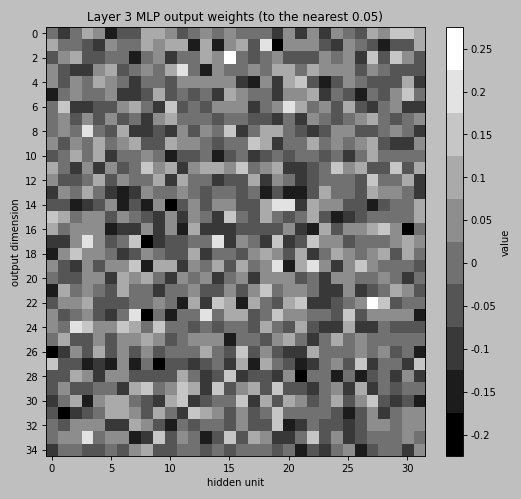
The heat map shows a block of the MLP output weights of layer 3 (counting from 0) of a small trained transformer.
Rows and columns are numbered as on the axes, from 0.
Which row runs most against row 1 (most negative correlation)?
17
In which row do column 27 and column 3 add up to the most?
22
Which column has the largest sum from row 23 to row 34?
16
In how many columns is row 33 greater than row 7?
14
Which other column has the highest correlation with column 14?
19
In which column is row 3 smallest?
13
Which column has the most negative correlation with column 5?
28
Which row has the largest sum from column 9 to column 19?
11
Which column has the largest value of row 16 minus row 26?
0
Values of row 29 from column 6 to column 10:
-0.1 0.1 0.15 0 0.05
